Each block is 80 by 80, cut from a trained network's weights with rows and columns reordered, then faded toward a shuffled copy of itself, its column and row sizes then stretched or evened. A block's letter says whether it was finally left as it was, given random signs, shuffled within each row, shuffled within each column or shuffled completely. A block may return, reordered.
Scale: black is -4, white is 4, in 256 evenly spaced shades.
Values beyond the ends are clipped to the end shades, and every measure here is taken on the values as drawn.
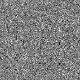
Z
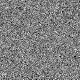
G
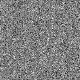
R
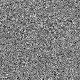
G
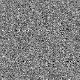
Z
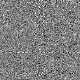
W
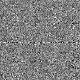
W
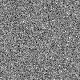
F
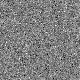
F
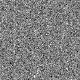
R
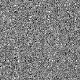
Z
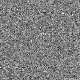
G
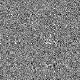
Z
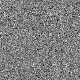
G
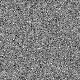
F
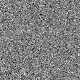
F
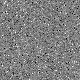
F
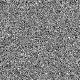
G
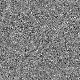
G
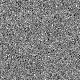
F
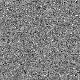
G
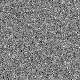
F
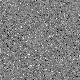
F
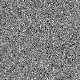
R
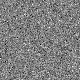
F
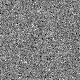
F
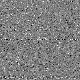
G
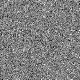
G
